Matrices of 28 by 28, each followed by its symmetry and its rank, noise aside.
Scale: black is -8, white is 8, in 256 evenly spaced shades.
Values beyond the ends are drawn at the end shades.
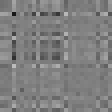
symmetric, rank one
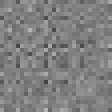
symmetric, rank three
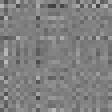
antisymmetric, rank two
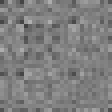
symmetric, rank two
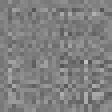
no symmetry, rank three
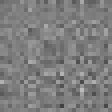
symmetric, rank two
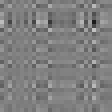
no symmetry, rank one
